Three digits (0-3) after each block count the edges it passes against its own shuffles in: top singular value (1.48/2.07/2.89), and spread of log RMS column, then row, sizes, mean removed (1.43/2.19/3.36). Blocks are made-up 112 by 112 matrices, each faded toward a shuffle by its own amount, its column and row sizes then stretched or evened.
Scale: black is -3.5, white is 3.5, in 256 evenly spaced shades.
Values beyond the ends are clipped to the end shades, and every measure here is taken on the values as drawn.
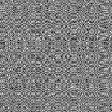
3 0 2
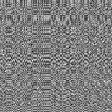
3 1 2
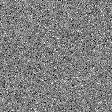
0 0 0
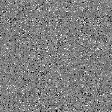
1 1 1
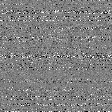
0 0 3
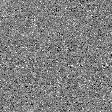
0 0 1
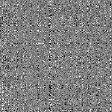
1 3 2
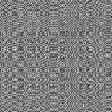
3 1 2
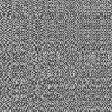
3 2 0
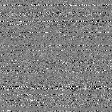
1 0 3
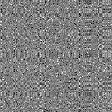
3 2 0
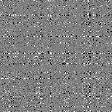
2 2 3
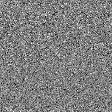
0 0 2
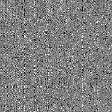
2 2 1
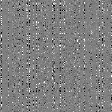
2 3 1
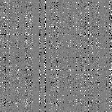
1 3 2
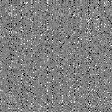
2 2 0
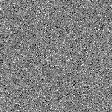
1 0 0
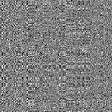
3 2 1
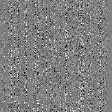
0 3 0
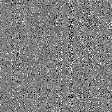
0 3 1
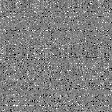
2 0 2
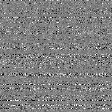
1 1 3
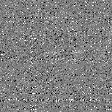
1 1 2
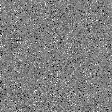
0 1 0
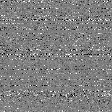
0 0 3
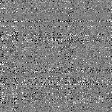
0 2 3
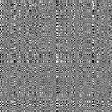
3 3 3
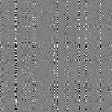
3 3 2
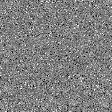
1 0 1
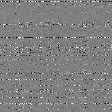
1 1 3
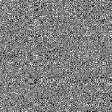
2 1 2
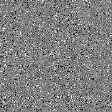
0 2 2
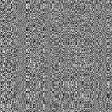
3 3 0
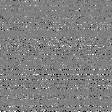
1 0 3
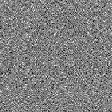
2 0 0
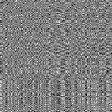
3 2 1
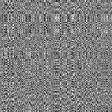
3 3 0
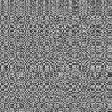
3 0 3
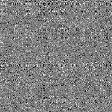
2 1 2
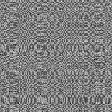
3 1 1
